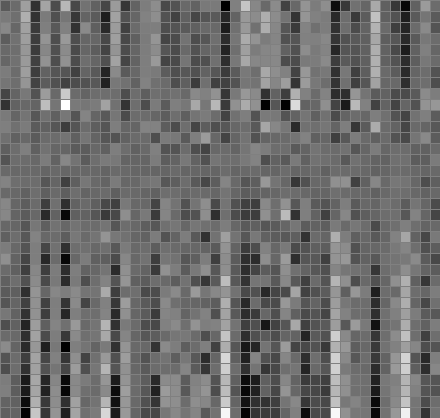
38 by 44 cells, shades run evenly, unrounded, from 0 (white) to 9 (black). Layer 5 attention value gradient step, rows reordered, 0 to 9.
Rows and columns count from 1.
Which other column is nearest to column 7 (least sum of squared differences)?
5
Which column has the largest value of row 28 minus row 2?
38
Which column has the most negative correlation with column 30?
27
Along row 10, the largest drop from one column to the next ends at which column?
30
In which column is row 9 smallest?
7
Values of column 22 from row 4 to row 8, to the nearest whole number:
5 5 5 6 7
